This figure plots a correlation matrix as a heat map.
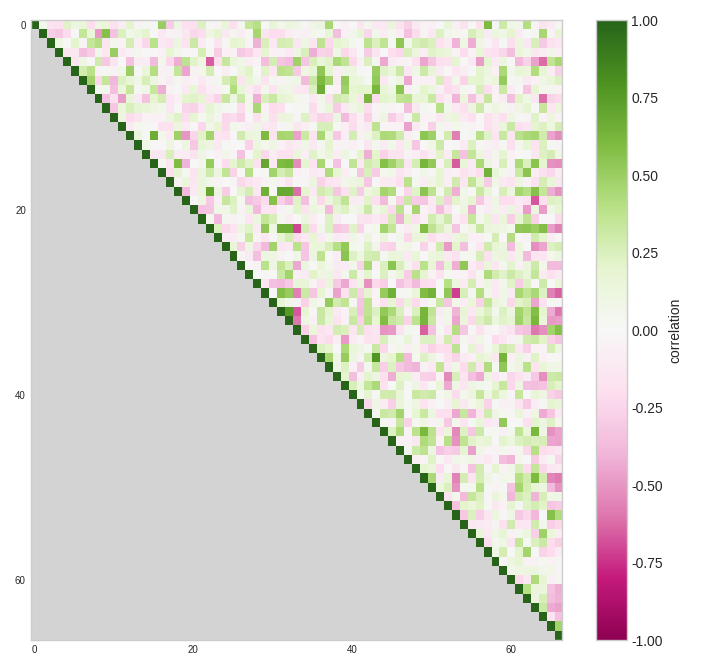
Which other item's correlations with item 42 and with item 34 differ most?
39
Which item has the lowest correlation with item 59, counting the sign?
47
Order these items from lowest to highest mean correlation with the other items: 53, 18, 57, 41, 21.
53, 41, 21, 57, 18
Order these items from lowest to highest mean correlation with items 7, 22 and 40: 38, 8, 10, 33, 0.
33, 38, 10, 0, 8
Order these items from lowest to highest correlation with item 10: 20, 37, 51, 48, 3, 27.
37, 51, 27, 20, 48, 3
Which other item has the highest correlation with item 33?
66
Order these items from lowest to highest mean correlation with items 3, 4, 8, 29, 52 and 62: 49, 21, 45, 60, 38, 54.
60, 38, 54, 49, 45, 21
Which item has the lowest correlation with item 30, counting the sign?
63
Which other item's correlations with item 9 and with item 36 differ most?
43
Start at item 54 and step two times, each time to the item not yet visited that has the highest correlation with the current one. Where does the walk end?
45
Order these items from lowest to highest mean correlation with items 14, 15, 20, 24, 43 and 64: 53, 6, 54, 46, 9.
54, 53, 9, 46, 6
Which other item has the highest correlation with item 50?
29
